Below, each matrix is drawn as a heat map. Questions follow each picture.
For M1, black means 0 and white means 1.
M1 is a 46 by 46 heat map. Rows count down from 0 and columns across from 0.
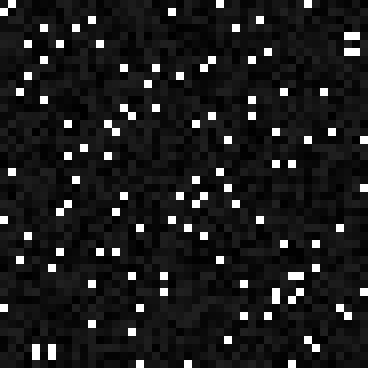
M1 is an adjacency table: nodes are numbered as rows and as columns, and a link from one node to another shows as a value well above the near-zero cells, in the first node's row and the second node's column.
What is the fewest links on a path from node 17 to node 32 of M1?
4
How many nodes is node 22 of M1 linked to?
2
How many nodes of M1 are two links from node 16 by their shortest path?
5
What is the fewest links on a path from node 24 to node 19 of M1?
3
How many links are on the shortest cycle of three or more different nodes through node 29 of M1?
6
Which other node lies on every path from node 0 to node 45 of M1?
node 38
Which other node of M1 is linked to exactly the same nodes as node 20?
node 37
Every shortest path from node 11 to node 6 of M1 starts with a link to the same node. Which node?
node 35
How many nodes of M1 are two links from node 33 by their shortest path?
3
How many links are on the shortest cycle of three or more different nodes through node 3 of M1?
6
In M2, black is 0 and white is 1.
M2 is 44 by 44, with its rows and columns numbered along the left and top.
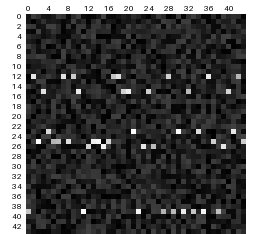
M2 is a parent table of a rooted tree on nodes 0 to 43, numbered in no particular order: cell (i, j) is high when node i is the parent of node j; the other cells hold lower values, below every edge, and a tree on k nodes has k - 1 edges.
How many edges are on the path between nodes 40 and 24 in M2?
2
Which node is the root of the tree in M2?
26
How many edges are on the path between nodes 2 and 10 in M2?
4
